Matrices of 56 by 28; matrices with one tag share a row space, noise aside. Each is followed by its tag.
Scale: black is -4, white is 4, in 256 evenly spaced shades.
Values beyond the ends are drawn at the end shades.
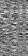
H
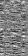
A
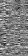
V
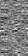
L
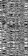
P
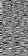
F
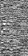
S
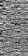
V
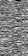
L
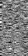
F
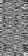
F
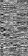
S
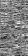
L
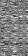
H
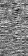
L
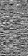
S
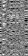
P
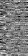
V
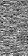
S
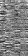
V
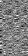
F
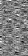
F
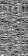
L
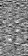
F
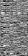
S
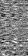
H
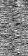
L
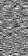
F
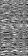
H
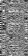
P
